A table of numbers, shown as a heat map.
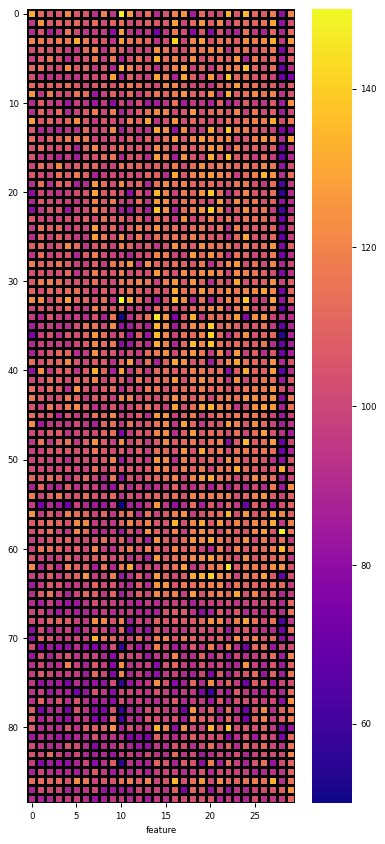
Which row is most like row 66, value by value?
85
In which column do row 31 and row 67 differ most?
19
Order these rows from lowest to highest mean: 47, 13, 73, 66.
66, 73, 13, 47
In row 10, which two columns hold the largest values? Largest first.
29, 16
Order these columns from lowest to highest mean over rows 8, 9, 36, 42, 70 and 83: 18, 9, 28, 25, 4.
28, 4, 9, 18, 25
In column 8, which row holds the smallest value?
78
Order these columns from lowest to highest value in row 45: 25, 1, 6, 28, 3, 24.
28, 3, 6, 1, 24, 25
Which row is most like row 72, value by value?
53
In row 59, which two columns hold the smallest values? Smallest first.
13, 11
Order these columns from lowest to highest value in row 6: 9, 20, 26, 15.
9, 20, 26, 15
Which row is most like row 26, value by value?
43
